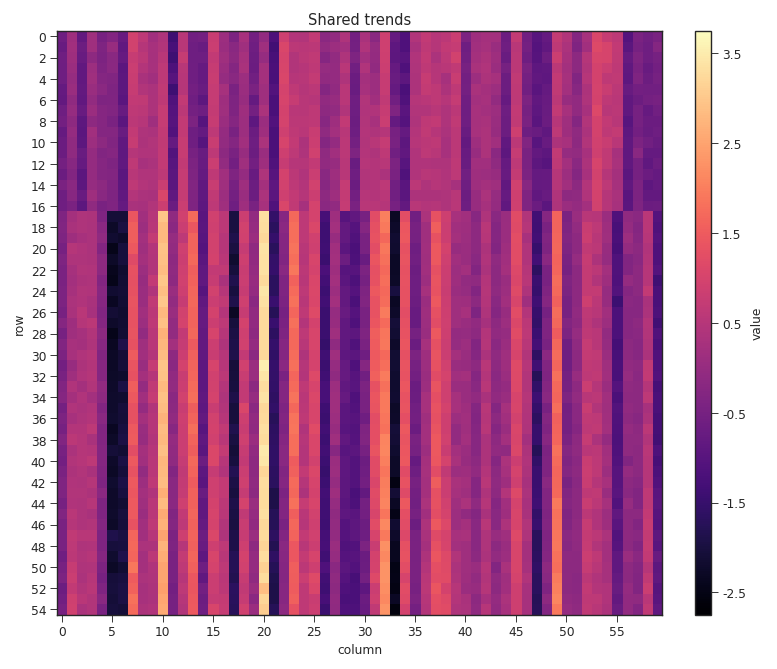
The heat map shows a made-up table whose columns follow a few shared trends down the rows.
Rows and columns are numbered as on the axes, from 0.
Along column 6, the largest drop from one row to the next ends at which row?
17
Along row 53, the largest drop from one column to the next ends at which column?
21
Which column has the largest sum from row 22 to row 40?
20
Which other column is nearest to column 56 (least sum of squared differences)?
19
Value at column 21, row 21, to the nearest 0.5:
-1.5
